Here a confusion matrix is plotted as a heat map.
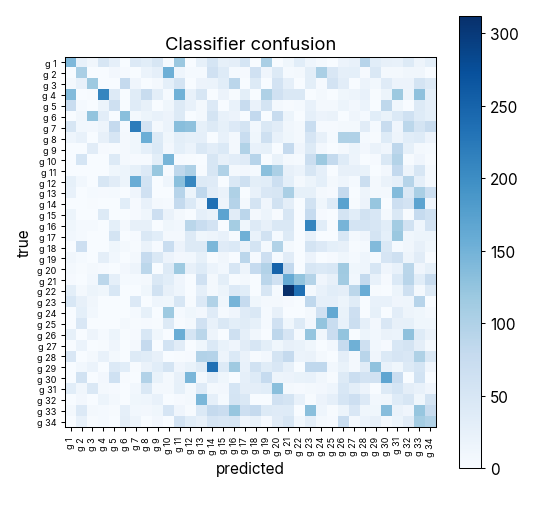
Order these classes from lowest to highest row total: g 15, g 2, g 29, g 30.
g 2, g 15, g 30, g 29
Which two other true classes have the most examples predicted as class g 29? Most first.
g 18, g 14
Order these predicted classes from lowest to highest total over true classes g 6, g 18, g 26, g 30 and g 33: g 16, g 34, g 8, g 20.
g 34, g 8, g 16, g 20
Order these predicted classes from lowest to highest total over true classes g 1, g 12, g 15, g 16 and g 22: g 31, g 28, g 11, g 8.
g 8, g 31, g 11, g 28
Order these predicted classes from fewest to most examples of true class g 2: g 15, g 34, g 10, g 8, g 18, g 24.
g 34, g 8, g 15, g 18, g 24, g 10
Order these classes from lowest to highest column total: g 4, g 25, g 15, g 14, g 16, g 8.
g 4, g 25, g 15, g 8, g 16, g 14
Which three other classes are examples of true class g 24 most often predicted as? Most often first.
g 25, g 10, g 27
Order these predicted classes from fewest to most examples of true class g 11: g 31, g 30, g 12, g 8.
g 30, g 8, g 31, g 12
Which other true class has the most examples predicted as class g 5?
g 7
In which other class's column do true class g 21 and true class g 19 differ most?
g 22
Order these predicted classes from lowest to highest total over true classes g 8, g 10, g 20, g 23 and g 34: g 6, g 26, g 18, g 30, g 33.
g 6, g 30, g 18, g 33, g 26
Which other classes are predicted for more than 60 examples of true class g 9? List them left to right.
g 17, g 21, g 31
